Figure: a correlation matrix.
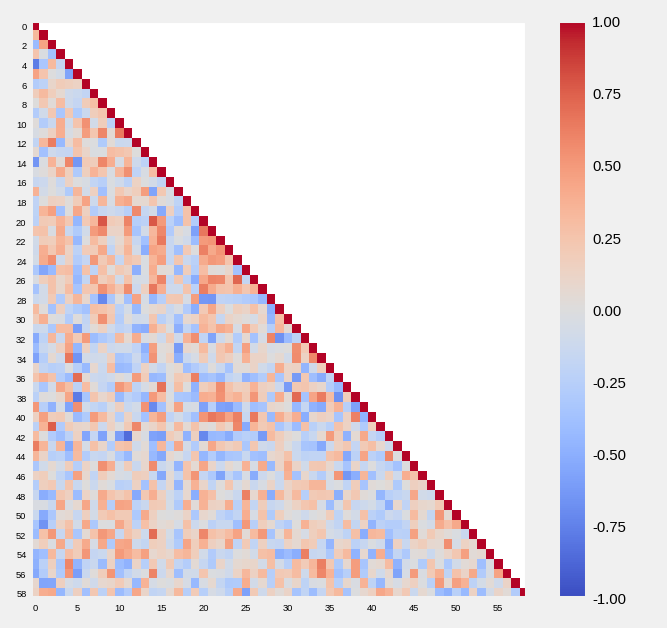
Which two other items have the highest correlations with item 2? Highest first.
41, 12
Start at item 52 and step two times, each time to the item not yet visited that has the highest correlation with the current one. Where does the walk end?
20
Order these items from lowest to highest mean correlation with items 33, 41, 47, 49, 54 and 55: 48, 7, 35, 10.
35, 7, 48, 10
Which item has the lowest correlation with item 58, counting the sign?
25
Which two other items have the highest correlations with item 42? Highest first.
44, 35
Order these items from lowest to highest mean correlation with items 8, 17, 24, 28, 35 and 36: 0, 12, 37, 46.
37, 46, 0, 12
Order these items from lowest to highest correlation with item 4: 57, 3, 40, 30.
30, 3, 57, 40
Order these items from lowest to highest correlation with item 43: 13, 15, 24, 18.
18, 13, 24, 15
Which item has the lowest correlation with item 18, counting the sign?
42
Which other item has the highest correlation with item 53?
49
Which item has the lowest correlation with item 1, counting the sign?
51
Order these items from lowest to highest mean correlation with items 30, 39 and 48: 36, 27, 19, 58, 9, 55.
55, 19, 58, 36, 27, 9
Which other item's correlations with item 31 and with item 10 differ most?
38
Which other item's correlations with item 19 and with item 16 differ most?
36
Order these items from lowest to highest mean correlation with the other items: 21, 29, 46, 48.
46, 29, 48, 21
